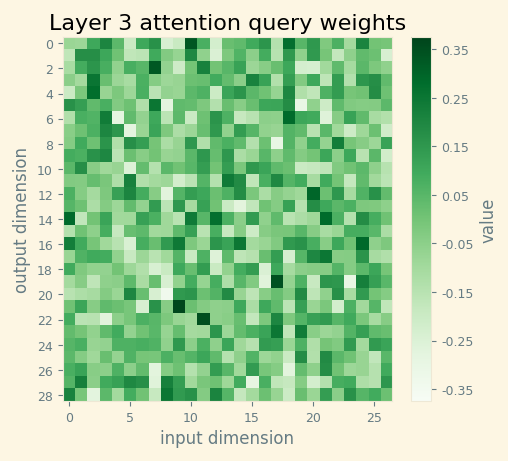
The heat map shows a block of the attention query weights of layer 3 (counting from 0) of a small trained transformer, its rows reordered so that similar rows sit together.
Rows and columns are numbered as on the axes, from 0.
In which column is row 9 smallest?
26
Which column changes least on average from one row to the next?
2
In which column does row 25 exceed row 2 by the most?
19
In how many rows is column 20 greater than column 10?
10
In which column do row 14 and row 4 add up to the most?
21
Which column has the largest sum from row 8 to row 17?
24
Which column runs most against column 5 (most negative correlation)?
15
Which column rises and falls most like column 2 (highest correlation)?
18
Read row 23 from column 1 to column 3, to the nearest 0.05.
0 -0.05 0.05
